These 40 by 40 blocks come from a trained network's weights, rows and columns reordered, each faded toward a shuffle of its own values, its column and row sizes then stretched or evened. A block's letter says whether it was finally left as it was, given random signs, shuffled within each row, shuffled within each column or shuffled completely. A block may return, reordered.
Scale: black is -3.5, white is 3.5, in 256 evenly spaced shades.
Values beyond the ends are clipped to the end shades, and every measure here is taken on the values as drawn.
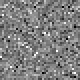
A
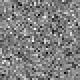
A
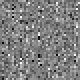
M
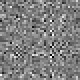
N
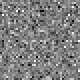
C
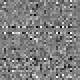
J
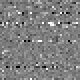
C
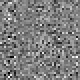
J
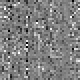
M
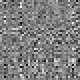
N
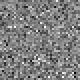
C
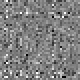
J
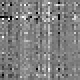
N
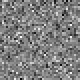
A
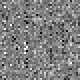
M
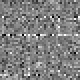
J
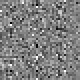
M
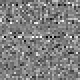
C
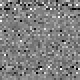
C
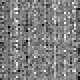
M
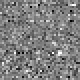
C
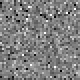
A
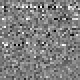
C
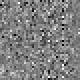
M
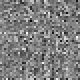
J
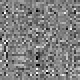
N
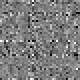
J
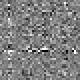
N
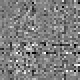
J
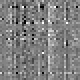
N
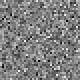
A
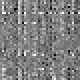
N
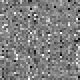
M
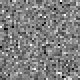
A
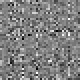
J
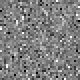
A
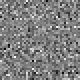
C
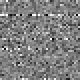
C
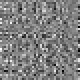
N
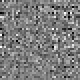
J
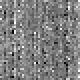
M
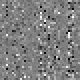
M
